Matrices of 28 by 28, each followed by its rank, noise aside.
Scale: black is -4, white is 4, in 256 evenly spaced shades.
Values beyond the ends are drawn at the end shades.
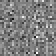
six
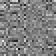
four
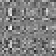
three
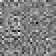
four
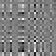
one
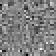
six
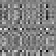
two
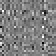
three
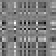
one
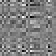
two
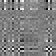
one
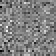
six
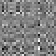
three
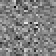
six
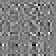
three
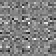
three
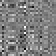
three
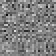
four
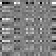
one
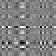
one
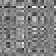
two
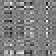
two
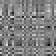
two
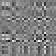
two
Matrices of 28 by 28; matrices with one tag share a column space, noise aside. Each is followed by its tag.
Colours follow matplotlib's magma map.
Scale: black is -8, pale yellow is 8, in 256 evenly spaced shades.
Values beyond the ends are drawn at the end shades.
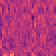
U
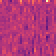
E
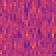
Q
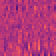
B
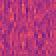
Q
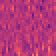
B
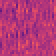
Q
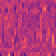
U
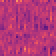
E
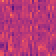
B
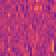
B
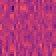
B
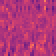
B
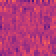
E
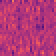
E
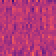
E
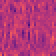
U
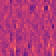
B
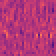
Q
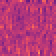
E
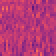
B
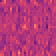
E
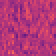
Q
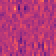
B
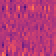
B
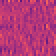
E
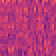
E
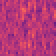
Q
